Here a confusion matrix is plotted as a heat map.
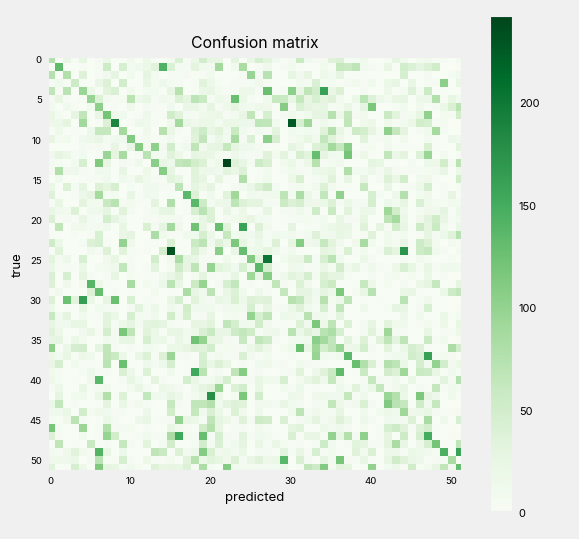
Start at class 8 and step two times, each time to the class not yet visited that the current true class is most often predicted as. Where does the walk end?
4
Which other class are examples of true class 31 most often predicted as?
36
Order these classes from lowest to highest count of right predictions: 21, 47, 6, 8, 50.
50, 6, 21, 47, 8
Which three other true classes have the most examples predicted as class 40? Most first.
6, 51, 29
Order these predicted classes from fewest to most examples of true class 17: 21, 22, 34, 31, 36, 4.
21, 4, 22, 34, 31, 36
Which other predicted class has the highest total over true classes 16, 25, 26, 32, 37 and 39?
27
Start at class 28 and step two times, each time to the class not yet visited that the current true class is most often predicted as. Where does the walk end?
23
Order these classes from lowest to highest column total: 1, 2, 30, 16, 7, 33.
2, 1, 30, 16, 33, 7
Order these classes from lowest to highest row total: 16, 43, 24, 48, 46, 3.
3, 16, 46, 48, 43, 24
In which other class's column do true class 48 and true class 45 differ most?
16
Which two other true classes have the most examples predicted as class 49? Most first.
3, 51
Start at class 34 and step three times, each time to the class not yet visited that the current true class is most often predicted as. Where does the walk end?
20
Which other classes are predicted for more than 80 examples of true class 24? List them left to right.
15, 21, 44
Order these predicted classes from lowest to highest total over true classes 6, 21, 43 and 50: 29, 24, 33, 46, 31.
33, 31, 46, 24, 29
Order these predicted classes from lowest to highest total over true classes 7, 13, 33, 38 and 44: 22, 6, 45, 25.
45, 25, 6, 22
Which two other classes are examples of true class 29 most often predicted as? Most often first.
6, 36
